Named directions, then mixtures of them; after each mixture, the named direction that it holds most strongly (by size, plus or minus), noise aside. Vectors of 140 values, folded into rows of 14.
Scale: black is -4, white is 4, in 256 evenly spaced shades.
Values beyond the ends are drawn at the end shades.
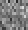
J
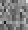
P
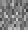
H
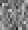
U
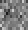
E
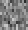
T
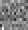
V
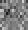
E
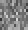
H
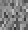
H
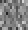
E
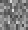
T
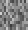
T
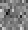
E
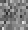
E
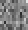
P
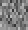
U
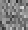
J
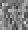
U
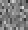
P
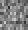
P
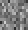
P
